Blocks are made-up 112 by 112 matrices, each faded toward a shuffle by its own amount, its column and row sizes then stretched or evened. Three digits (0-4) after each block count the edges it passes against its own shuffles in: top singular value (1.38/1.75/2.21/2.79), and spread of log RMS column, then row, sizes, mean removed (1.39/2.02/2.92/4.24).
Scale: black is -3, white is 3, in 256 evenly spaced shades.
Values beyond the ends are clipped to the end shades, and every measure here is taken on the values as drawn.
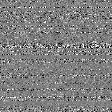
1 0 4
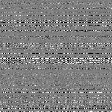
4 0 4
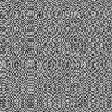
4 1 0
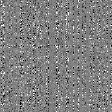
0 4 2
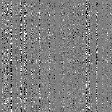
2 4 2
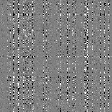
4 4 2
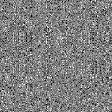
3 2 0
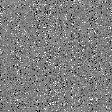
1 2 0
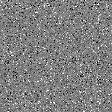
1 1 1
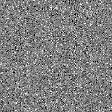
2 2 0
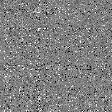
0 2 2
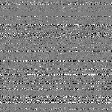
3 1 4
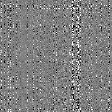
2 4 2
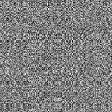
4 2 1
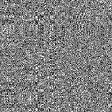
3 2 0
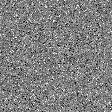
0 0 0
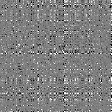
4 3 3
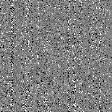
0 3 1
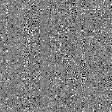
1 3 2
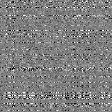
3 2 4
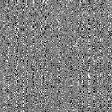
3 3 1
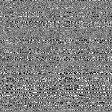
3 0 4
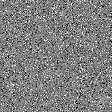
1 1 0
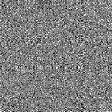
3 1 2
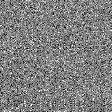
2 1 1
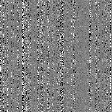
1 4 1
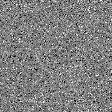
1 1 1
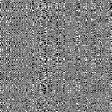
4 3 2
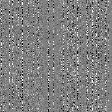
2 4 0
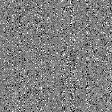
1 3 0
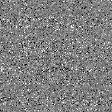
0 1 2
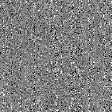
0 3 0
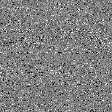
0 0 3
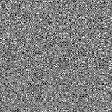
3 0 2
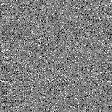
2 0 1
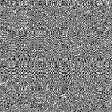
4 1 2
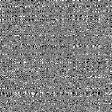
3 2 3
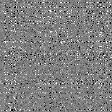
1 2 3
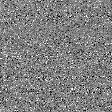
0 0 2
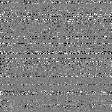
1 1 4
